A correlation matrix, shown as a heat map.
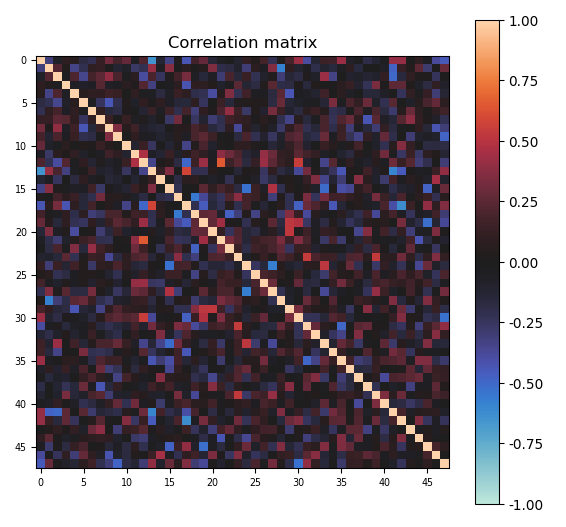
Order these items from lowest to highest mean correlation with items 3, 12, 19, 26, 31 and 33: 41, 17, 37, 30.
17, 37, 41, 30
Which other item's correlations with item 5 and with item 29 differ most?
19
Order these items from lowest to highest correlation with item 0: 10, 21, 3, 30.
21, 3, 10, 30
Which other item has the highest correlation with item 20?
29
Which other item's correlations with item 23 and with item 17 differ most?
42
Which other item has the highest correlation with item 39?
23
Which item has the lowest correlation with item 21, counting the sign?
44
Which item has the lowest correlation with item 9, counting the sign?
47
